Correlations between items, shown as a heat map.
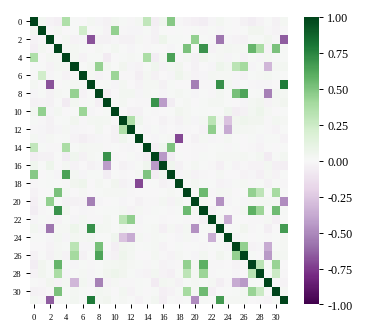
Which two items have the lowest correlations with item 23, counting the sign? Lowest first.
2, 20
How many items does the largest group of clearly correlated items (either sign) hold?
6
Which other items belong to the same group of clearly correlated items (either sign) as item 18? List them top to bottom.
13
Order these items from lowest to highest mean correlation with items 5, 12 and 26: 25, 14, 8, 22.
14, 22, 25, 8
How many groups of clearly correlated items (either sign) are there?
8
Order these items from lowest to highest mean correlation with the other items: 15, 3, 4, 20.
20, 15, 4, 3
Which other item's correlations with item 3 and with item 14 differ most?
21
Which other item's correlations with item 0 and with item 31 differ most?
7
